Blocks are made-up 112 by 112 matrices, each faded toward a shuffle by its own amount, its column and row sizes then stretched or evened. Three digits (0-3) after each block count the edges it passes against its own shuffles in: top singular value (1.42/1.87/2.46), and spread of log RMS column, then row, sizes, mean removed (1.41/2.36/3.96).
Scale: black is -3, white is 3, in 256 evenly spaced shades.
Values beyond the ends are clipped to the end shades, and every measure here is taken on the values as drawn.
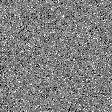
1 0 0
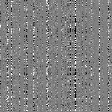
3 3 1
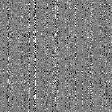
1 3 1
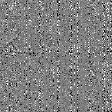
0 3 1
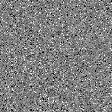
2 1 0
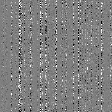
2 3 0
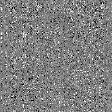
0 2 1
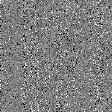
0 2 0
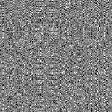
3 2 0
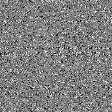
1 0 2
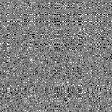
3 1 2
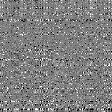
3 1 2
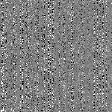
0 3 0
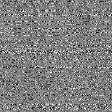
1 0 3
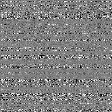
1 1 3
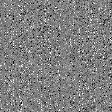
0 2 0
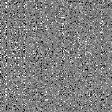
2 2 1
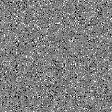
2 1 1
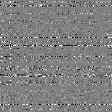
2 1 3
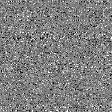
1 0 2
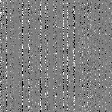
2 3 0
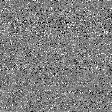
0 0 2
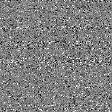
0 1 2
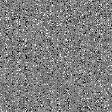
1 2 1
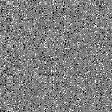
2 1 0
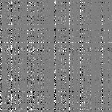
1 3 2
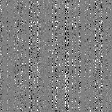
2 3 1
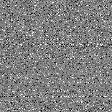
1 0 2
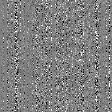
0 3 0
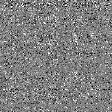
1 1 2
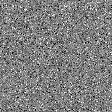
1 0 1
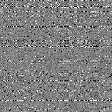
3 0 2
